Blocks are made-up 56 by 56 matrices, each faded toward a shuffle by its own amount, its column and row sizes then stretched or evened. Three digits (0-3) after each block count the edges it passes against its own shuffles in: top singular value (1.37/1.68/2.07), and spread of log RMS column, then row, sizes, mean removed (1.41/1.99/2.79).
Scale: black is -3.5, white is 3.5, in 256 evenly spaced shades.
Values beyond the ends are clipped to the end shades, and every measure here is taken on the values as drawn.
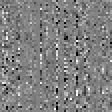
2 3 0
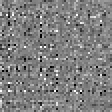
1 2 2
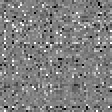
2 1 2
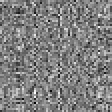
3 2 0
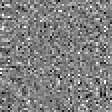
2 2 0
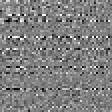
3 1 3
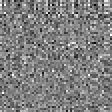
3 0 2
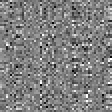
3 2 1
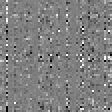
2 3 1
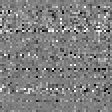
1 1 3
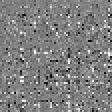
1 2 2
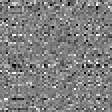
3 1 2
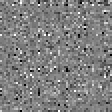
0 2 1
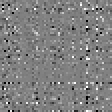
2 3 3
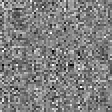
2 1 1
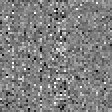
1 2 0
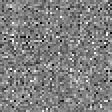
1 1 1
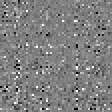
1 2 2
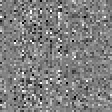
0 3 1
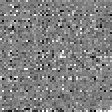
2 1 3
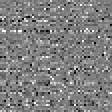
3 0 2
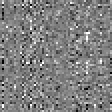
3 3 1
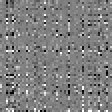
3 3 2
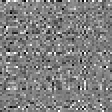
3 1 2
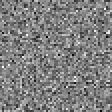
0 0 1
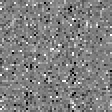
0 1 0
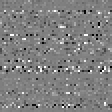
0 0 3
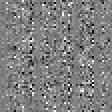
1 3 1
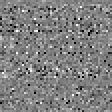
1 0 2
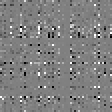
2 3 3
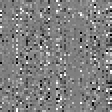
2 3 0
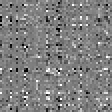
2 3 2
